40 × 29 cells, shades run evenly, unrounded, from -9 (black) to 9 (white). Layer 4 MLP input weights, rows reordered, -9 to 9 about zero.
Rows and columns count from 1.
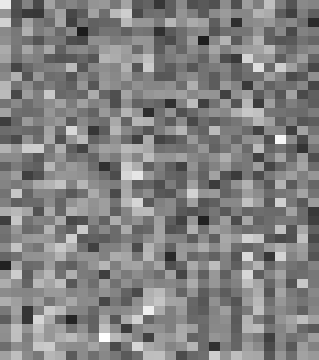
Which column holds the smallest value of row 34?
10
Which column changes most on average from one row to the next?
7
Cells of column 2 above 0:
22
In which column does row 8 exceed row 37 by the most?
12
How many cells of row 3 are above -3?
26
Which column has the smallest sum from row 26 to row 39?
25
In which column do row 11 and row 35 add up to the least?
28
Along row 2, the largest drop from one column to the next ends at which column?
13
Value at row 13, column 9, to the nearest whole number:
-2
